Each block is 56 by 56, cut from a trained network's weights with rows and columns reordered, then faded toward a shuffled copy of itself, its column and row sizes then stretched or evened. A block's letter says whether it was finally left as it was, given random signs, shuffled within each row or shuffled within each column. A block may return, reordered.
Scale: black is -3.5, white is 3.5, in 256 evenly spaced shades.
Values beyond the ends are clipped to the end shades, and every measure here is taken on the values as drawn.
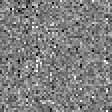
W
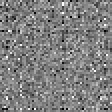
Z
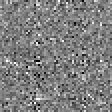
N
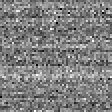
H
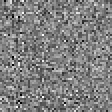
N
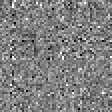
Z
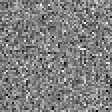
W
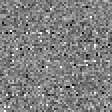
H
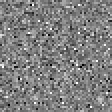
H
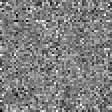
N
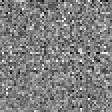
Z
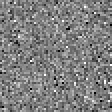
W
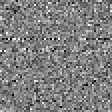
H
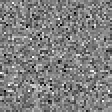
H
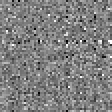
Z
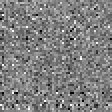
Z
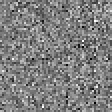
N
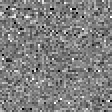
H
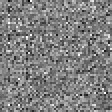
N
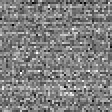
H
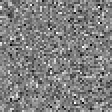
W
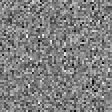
W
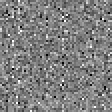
W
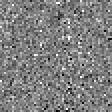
W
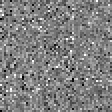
W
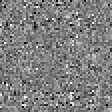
N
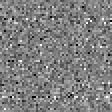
H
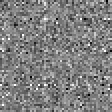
N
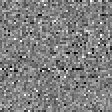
H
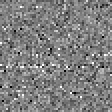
H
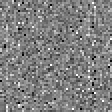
W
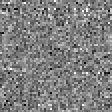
Z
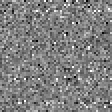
H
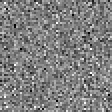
W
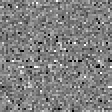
H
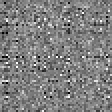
Z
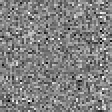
N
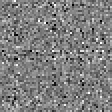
N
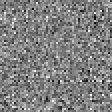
N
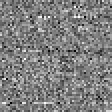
H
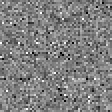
H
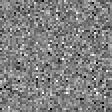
N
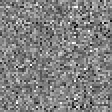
N
